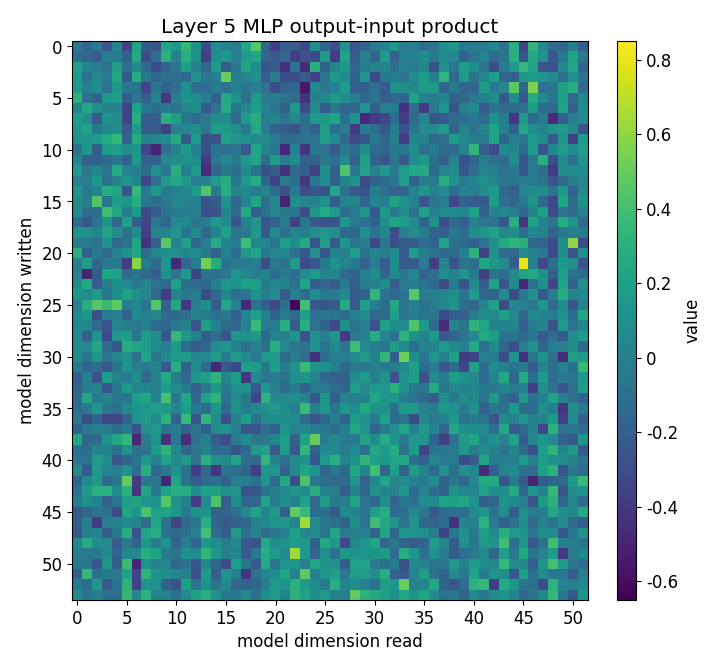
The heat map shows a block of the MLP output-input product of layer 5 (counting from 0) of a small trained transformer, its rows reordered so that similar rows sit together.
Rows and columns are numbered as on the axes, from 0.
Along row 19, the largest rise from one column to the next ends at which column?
9
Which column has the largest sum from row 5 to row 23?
6
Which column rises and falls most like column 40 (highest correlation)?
24
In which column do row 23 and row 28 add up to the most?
10
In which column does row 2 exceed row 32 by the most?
17
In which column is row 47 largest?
13
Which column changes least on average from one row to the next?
0
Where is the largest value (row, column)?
21, 45
